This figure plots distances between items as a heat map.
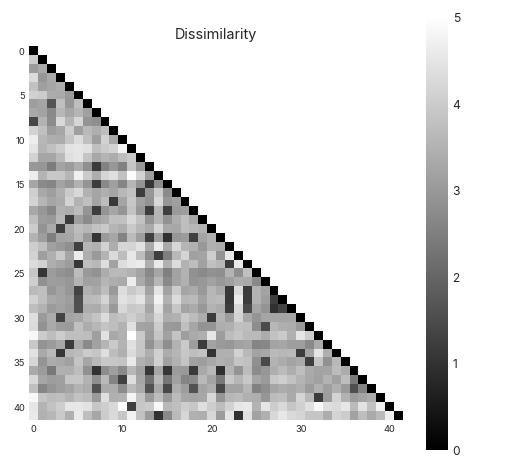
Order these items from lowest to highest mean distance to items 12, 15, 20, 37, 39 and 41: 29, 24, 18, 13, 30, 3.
13, 18, 3, 30, 29, 24
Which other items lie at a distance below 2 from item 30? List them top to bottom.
3, 20, 34
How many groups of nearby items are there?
14
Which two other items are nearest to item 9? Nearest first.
17, 37
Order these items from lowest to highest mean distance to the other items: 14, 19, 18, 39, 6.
18, 19, 6, 39, 14
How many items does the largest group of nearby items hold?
7
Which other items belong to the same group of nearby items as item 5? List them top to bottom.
22, 24, 27, 28, 29
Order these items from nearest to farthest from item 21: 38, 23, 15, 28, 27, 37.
15, 38, 37, 23, 27, 28
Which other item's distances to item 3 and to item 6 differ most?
34
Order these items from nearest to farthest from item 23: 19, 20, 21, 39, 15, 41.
41, 15, 21, 19, 39, 20
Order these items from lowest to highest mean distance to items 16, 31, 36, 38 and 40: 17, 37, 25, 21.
21, 25, 37, 17
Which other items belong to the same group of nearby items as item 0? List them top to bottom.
8
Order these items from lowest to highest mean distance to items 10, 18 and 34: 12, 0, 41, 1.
1, 12, 41, 0
